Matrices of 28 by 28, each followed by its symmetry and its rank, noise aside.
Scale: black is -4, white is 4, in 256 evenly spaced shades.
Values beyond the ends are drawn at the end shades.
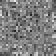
symmetric, rank six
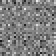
no symmetry, rank four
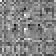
no symmetry, rank six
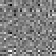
no symmetry, rank four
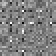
symmetric, rank three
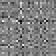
no symmetry, rank three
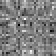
antisymmetric, rank four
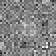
symmetric, rank six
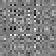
no symmetry, rank three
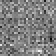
antisymmetric, rank six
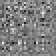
antisymmetric, rank six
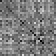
symmetric, rank four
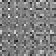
no symmetry, rank four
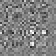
symmetric, rank four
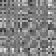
symmetric, rank three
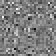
no symmetry, rank six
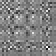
symmetric, rank three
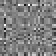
antisymmetric, rank four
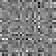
antisymmetric, rank four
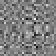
no symmetry, rank three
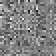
no symmetry, rank six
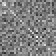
symmetric, rank four
